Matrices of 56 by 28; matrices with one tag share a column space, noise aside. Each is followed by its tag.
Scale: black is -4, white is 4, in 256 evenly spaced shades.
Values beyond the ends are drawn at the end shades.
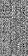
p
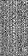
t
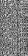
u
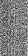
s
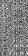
s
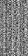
u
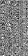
t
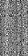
u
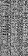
t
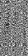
t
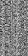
t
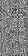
p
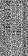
t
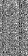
u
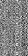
t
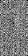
u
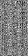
t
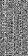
u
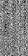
t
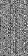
u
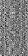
p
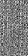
t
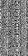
t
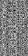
p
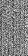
p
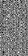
u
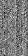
p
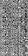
s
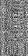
p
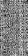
u
